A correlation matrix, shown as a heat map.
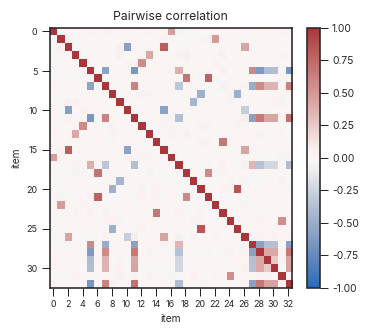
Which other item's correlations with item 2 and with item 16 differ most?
15
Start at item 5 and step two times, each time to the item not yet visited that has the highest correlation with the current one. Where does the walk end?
17
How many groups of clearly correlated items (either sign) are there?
11
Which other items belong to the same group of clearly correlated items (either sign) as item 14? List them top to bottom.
23
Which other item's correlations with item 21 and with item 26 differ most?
6
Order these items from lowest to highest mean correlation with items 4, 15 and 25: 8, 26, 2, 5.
8, 5, 26, 2
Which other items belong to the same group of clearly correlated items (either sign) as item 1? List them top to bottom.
22
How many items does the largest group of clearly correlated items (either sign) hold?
9
